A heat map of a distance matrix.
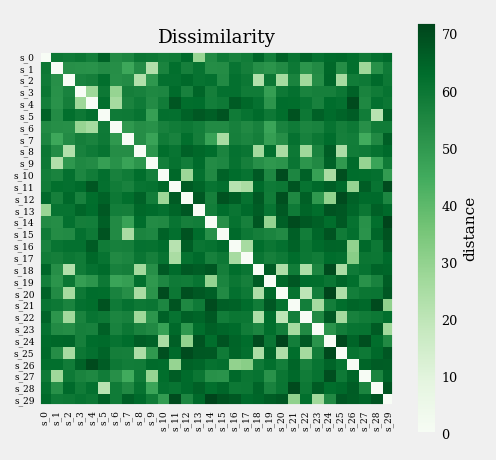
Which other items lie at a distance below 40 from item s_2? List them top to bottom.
s_8, s_18, s_20, s_22, s_25
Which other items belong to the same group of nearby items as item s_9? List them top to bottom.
s_1, s_27
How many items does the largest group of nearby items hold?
6
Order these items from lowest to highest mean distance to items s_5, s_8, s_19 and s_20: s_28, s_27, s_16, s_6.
s_28, s_6, s_27, s_16
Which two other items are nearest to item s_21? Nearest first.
s_23, s_29
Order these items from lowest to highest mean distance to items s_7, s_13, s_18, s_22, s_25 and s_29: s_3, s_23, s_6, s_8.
s_8, s_23, s_6, s_3
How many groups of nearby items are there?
10
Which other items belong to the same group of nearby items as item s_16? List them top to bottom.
s_11, s_17, s_26
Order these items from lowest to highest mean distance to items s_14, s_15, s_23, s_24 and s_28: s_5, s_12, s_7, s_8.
s_7, s_12, s_5, s_8
